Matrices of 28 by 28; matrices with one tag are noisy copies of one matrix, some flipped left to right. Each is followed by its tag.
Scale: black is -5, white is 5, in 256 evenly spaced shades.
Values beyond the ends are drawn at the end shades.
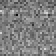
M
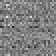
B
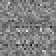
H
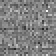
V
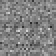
H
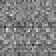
H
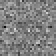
H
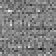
V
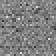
B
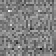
V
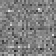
V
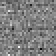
V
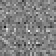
H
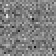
B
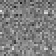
M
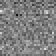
M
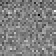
M
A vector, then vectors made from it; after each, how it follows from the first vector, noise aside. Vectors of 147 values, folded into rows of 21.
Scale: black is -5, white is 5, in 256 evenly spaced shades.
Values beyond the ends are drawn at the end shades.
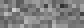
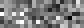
reversed, negated, scaled up.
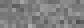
wrapped around, shrunk.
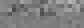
wrapped around, negated, partly zeroed.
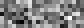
reversed, scaled up.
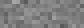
wrapped around, shrunk.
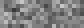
sign-scrambled.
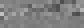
reversed, negated, partly zeroed.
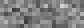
negated.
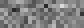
sign-scrambled.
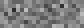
sign-scrambled.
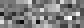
reversed, scaled up.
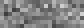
negated.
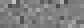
wrapped around, negated, partly zeroed.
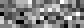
reversed, scaled up.
